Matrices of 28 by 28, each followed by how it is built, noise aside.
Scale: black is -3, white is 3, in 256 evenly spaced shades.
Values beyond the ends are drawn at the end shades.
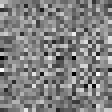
low rank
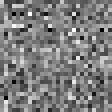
low rank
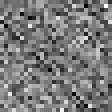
Toeplitz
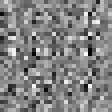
low rank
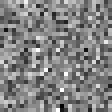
noise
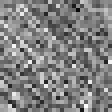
Toeplitz
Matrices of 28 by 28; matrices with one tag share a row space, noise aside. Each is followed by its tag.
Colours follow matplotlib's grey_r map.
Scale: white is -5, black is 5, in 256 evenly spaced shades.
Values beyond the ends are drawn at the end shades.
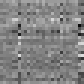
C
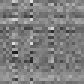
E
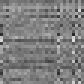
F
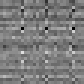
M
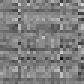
C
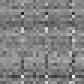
M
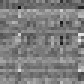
C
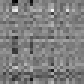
E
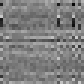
F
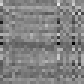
F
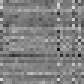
F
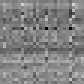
M
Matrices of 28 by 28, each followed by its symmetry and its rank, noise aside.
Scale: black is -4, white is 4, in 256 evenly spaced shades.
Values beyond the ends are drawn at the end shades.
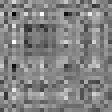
symmetric, rank three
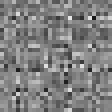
antisymmetric, rank four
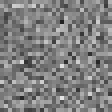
antisymmetric, rank four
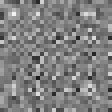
symmetric, rank three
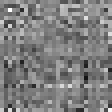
no symmetry, rank five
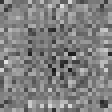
symmetric, rank five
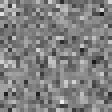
no symmetry, rank five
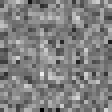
no symmetry, rank five
